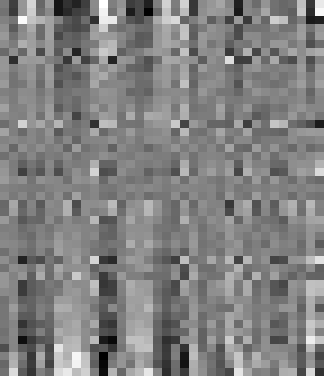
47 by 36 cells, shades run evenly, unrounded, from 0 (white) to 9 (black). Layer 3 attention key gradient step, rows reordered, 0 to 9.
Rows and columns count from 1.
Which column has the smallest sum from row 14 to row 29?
21
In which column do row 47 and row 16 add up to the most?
36
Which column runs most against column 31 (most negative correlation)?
28
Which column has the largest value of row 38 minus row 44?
7
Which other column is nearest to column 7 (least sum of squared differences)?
22
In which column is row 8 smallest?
26
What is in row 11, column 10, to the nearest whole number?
5
